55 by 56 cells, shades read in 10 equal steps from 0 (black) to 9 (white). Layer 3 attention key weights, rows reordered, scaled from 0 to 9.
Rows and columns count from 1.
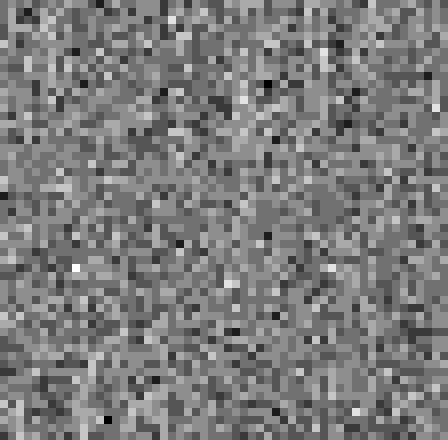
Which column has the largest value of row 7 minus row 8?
13
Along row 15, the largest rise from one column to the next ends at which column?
30
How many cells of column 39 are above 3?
43
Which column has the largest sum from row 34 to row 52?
11
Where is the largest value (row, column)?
34, 10
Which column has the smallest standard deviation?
56
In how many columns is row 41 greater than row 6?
21
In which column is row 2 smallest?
4
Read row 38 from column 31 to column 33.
4 4 4
